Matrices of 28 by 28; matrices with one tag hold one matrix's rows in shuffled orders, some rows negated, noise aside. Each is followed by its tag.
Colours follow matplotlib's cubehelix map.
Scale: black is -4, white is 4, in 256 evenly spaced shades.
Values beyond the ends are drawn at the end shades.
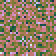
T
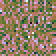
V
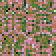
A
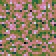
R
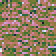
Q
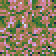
R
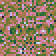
T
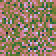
V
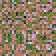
A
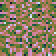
R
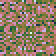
T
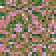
R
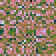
T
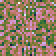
T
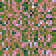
V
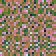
V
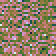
Q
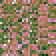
Q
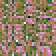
A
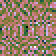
V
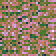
Q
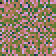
V
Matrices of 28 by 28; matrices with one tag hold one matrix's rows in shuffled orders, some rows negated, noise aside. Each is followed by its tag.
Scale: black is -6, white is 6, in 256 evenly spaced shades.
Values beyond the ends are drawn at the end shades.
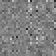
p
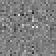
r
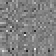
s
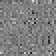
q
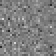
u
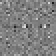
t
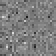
s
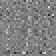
t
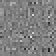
q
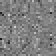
u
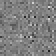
q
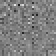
r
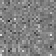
u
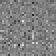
r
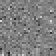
u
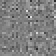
p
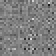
q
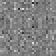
r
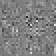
p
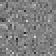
s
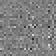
q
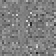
p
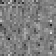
u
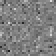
u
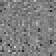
u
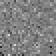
u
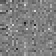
s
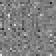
u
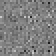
q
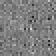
q
